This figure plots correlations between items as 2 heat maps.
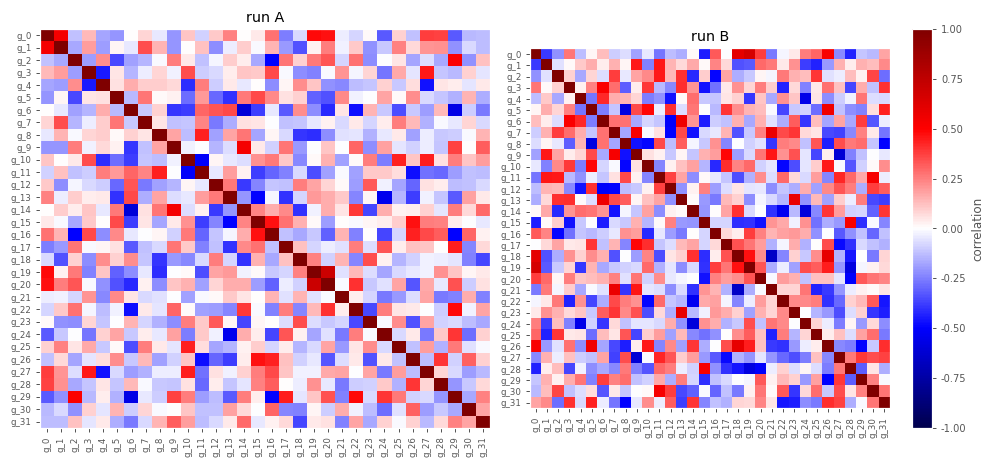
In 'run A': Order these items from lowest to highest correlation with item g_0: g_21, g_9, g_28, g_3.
g_9, g_21, g_3, g_28
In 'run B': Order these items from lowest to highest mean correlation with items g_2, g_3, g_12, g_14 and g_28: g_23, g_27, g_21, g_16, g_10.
g_16, g_21, g_23, g_10, g_27
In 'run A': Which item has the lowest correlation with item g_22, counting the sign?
g_6
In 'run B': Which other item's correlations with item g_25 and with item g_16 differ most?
g_2
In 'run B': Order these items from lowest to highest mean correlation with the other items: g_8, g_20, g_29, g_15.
g_15, g_8, g_29, g_20
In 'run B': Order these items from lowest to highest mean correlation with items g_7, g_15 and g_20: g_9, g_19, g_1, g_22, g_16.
g_19, g_16, g_1, g_22, g_9
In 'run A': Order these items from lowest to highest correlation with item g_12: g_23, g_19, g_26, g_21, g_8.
g_26, g_8, g_21, g_19, g_23
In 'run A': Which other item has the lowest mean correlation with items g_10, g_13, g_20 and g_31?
g_5
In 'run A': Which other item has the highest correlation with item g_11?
g_8
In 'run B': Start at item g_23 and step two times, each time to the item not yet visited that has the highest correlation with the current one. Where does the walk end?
g_6
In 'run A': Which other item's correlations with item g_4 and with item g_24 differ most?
g_13
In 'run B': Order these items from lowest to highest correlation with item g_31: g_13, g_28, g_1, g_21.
g_13, g_28, g_21, g_1
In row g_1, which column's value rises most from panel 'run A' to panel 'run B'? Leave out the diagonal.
g_9
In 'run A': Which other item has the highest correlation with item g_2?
g_29
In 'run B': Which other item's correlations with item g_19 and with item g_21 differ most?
g_18
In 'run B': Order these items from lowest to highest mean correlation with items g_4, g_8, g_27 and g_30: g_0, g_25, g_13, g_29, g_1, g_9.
g_9, g_0, g_13, g_1, g_25, g_29
